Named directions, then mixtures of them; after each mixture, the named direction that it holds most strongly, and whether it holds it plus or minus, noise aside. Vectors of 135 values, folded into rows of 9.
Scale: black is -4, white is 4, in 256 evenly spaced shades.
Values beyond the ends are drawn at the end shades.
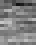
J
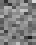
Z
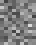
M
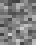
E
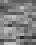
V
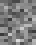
E, plus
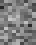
M, minus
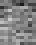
J, plus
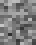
E, minus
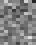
Z, minus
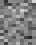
Z, plus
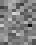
M, minus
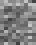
Z, minus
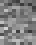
J, plus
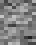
Z, plus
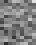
Z, plus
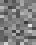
M, plus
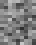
E, minus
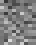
M, plus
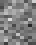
Z, plus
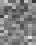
Z, minus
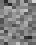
Z, plus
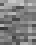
J, minus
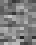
V, plus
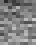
J, plus
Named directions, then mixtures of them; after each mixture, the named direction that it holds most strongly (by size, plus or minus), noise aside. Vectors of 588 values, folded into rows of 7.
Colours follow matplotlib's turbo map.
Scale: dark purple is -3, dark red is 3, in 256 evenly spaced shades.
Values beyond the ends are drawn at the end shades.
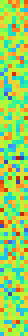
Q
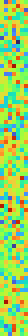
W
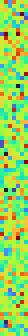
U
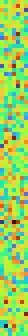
W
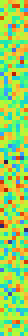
Q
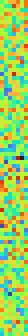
Q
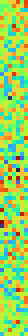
Q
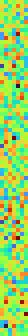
W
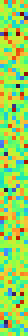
U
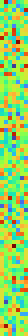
W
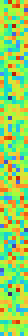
Q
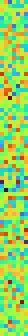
Q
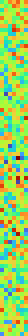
Q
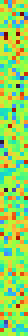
U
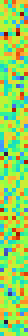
U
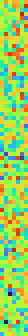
Q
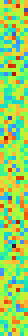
W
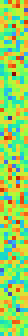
Q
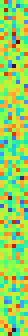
W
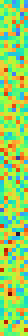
Q
